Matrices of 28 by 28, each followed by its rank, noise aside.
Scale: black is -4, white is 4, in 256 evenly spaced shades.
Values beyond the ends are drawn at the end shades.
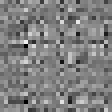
three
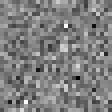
eight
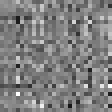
four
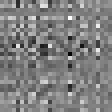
three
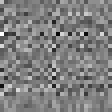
three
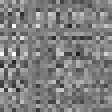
three
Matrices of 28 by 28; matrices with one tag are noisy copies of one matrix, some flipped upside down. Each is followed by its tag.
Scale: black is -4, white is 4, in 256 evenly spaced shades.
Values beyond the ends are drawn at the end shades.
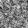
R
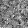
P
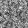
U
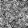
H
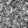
H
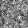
P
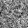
P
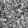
P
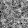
P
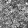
H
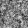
P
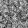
U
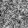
P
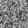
U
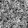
R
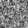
R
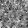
R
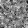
R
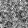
U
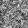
P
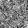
R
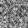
U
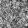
H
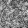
H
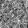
R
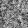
P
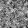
H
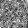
R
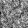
P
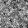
H
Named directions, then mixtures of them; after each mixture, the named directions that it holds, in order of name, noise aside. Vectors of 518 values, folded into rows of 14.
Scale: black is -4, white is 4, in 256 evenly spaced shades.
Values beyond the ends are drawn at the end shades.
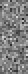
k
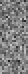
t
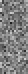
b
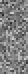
b, t.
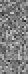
b, t.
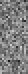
t.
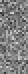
b, t.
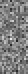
b, k.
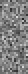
k.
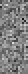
k, t.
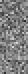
b, t.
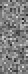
k.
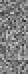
b, t.
